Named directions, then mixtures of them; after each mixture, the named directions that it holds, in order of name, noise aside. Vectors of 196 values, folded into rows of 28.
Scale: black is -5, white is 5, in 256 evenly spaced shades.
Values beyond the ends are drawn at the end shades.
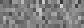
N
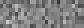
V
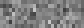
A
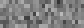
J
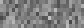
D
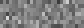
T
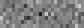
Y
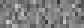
V.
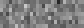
D, J, T.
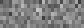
N.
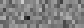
J, N, Y.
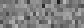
J, T, V.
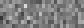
D, V, Y.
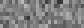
J, N, T.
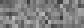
N, T, V.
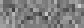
A, D, Y.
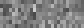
A.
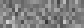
D, V, Y.
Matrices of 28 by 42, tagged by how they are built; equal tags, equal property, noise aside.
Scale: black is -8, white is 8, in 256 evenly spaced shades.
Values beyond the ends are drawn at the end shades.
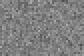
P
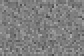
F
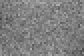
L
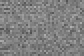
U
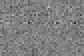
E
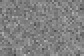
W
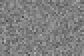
P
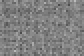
U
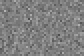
P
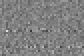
E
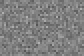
F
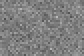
W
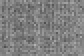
U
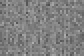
U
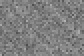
W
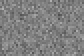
F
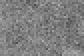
L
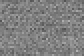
U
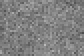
L
